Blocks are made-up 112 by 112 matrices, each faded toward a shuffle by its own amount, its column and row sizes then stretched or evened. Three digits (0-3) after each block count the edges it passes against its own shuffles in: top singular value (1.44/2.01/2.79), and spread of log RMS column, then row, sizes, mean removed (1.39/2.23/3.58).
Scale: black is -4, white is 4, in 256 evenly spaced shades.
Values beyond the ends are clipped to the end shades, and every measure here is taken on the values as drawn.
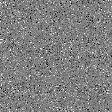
0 1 1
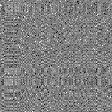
3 1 0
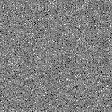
2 0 0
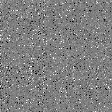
1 2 1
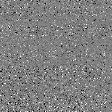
0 1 2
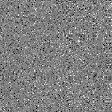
2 1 0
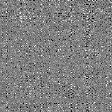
2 2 2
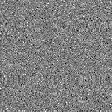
2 0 0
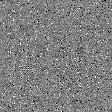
1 1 0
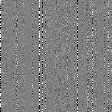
3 3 0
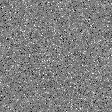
1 0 0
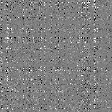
2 2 2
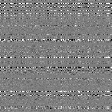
3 1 3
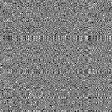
3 1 2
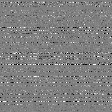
2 0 3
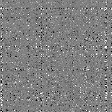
2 2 2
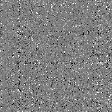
1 2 1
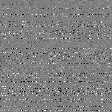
0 0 3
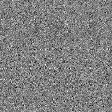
1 1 1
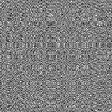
3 1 0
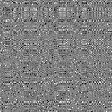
3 0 2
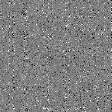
1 2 1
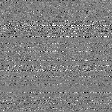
2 0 3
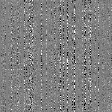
1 3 1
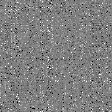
1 2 1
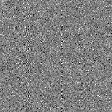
2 1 1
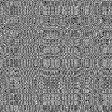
3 0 0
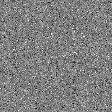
1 1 0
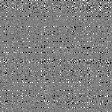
1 2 3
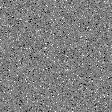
0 0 0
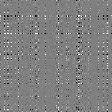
3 3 2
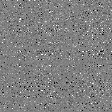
0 1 2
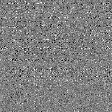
1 1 2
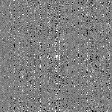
1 3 1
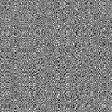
3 2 0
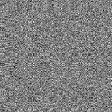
2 1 1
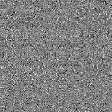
2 1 1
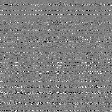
2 1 3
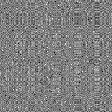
3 1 0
